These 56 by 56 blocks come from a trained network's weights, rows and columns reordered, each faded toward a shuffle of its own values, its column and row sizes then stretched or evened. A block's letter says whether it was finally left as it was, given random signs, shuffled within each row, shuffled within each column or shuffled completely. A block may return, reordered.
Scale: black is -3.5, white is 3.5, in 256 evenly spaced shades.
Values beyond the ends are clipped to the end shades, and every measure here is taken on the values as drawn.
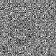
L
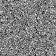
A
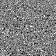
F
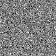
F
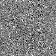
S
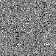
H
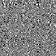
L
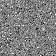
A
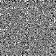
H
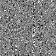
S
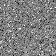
A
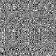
L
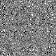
H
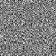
L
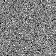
A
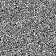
A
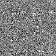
H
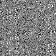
S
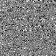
F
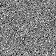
A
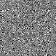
H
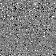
F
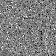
A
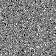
A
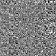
L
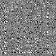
L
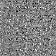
H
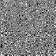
L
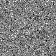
A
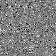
F
